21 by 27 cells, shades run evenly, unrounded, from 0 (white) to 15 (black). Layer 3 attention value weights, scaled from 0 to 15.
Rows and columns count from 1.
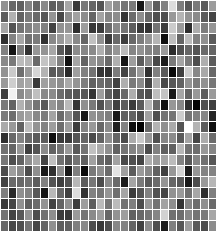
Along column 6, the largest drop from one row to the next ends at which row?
19
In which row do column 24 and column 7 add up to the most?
16
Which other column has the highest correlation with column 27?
17
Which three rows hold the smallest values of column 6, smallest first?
6, 7, 8
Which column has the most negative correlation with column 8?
21
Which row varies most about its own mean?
12
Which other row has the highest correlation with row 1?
3
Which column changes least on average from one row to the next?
14
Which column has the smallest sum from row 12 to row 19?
22
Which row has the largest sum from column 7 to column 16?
13
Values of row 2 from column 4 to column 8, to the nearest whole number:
8 9 10 6 11
